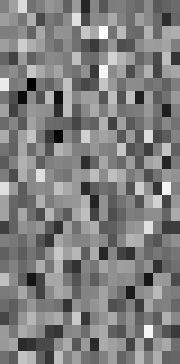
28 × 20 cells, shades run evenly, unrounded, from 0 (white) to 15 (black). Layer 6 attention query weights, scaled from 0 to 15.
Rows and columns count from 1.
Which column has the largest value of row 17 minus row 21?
5
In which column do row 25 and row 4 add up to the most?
10
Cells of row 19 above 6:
17
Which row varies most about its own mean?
8
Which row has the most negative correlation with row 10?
20
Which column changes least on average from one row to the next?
2
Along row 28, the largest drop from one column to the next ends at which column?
7
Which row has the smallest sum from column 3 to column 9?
25
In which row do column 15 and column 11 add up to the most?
27
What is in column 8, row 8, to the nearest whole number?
4
